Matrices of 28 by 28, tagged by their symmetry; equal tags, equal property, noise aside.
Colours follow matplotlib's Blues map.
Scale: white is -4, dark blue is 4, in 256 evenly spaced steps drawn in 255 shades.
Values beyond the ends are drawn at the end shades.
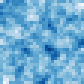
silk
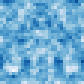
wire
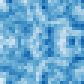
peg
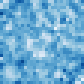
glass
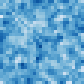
silk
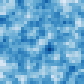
silk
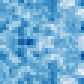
peg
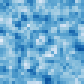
silk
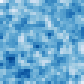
glass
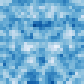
wire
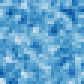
glass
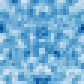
wire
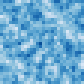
glass
